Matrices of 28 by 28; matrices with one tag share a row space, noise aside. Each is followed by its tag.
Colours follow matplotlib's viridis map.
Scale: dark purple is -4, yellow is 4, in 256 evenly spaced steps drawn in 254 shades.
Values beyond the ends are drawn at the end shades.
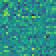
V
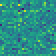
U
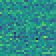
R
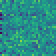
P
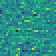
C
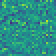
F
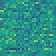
R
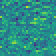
C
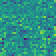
U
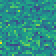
C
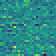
R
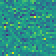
V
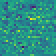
V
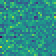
P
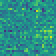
R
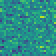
U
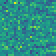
V
